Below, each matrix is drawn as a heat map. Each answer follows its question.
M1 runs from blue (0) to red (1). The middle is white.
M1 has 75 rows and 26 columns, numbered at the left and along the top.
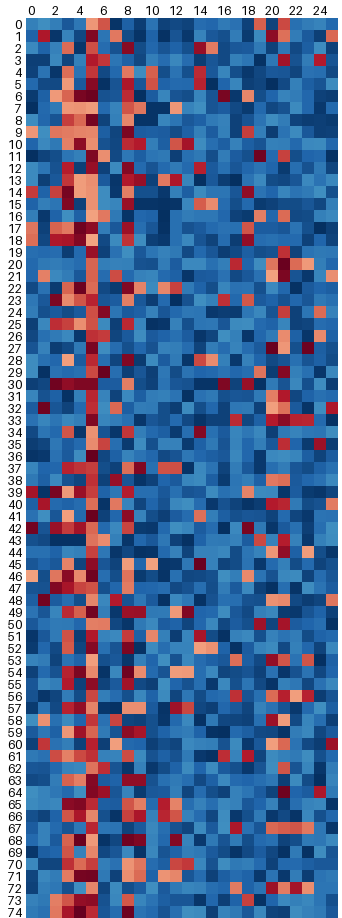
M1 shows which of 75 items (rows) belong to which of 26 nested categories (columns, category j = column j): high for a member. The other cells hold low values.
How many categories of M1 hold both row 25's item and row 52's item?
3
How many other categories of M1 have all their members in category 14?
2
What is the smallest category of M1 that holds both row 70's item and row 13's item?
12
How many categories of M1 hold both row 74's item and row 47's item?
5
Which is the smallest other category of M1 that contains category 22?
17
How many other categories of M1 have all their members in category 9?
3
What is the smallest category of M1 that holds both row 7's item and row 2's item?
8
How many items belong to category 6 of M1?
12
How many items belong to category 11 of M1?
6
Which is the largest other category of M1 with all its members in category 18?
0
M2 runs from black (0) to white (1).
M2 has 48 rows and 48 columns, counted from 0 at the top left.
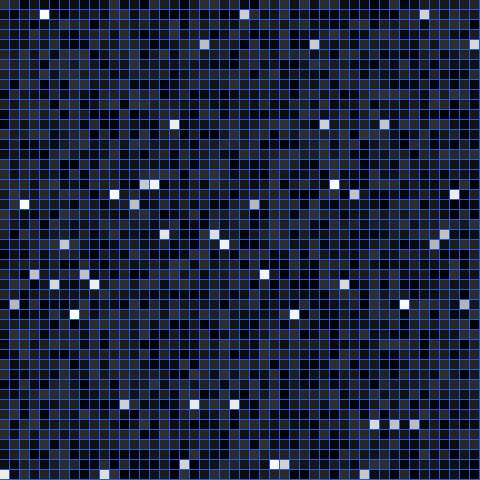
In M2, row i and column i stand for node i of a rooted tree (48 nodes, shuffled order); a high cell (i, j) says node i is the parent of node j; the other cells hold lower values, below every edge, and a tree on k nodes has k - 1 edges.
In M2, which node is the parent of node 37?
42
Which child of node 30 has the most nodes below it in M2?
1
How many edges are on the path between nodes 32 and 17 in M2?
2
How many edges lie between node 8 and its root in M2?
3
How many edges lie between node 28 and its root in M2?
2
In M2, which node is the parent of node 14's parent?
46
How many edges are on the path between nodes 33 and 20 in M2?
6
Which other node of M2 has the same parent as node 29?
7
